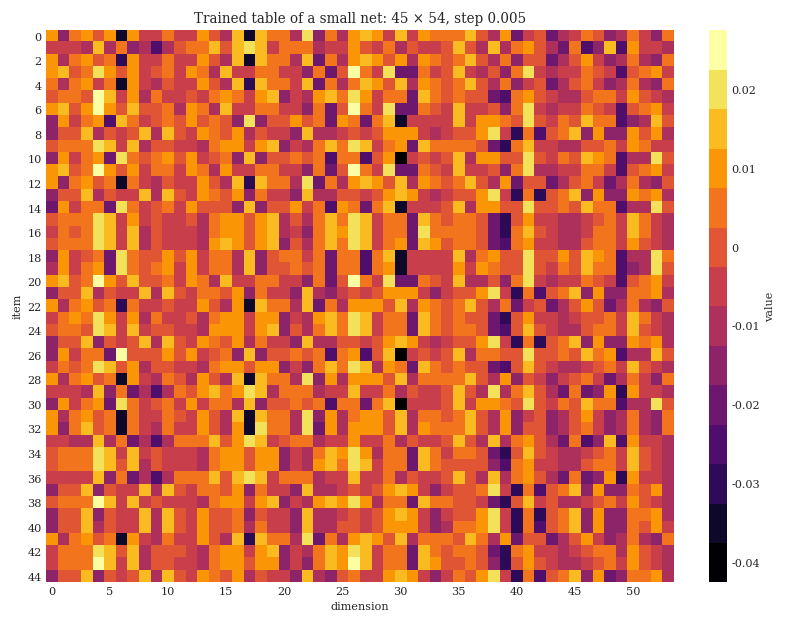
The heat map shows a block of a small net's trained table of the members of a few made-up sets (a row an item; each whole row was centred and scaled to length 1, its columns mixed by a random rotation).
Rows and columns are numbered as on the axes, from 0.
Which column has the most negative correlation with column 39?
15
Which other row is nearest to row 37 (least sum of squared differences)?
21
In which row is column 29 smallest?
0
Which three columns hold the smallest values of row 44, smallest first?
40, 42, 48
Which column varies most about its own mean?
30
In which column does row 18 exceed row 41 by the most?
6
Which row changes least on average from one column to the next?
35
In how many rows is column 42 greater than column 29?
1
